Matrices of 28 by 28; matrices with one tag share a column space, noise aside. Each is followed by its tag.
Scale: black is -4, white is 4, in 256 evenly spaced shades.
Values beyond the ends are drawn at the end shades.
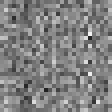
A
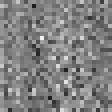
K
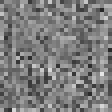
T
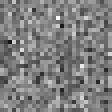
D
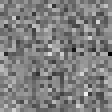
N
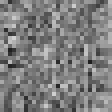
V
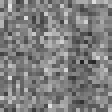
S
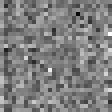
A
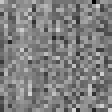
T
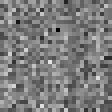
T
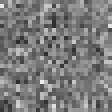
V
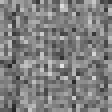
S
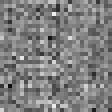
T
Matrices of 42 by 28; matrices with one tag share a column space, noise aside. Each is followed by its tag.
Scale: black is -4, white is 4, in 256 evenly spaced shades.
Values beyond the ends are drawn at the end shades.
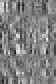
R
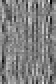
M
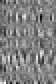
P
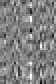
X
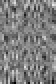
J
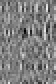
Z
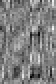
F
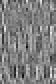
F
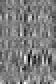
P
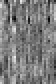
M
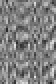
X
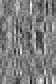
R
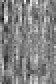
M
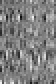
P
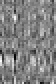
P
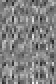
X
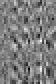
X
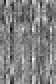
M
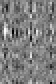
Z
